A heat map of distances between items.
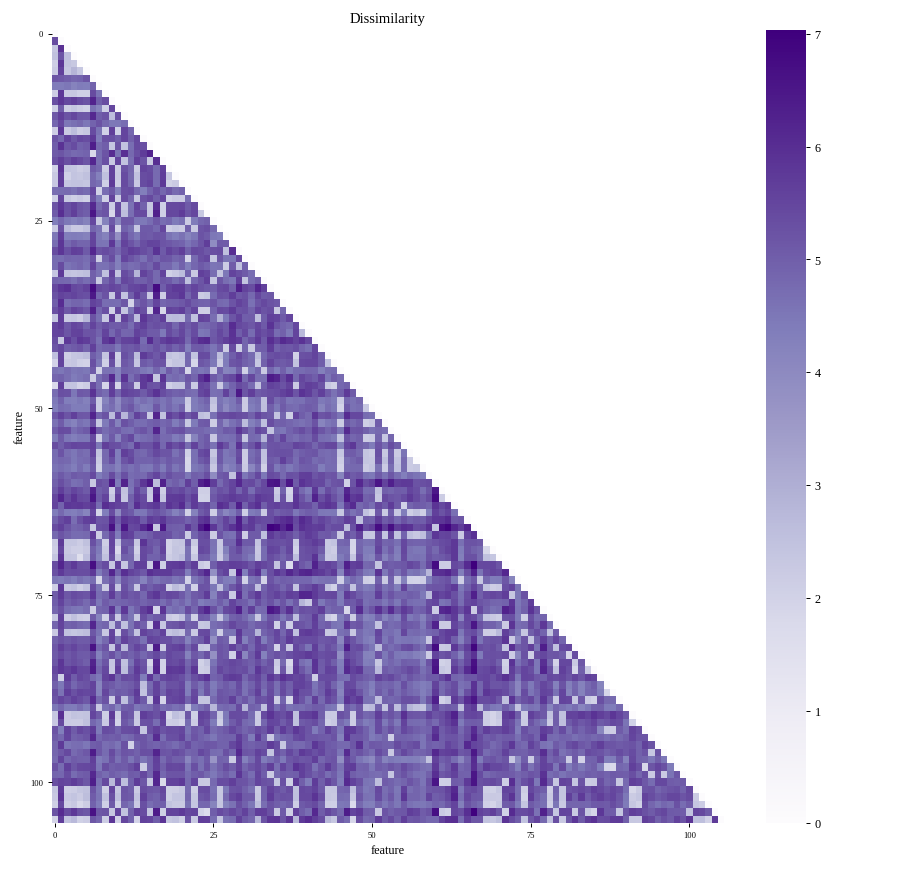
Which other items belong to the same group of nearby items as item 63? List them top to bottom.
55
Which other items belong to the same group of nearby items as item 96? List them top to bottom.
34, 53, 94, 99
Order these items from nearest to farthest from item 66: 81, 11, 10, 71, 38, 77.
77, 10, 38, 81, 11, 71
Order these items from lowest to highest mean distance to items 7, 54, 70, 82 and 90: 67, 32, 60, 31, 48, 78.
67, 78, 32, 31, 48, 60
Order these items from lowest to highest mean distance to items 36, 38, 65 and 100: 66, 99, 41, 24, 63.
24, 99, 63, 41, 66
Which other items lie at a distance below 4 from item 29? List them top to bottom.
27, 31, 42
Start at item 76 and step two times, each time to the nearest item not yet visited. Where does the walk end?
39
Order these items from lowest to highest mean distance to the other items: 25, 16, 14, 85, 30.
25, 30, 85, 14, 16
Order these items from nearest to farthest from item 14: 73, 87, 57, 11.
87, 73, 57, 11
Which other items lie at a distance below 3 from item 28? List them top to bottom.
59, 72, 75, 81, 83, 97
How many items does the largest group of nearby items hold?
30
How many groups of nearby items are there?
13
